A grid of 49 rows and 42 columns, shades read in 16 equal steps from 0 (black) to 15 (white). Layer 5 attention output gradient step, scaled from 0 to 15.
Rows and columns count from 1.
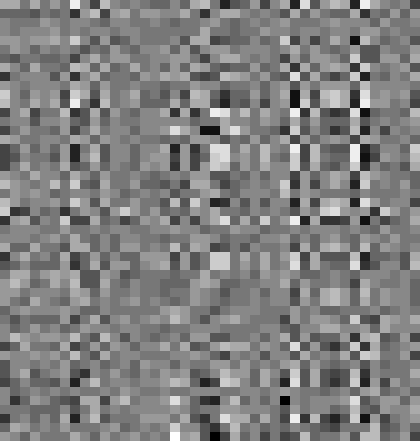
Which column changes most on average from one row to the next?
37
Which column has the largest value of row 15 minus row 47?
18
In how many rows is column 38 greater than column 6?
19
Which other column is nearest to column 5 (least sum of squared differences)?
28
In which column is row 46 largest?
36
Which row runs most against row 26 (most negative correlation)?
4
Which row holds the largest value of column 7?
25
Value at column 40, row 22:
7
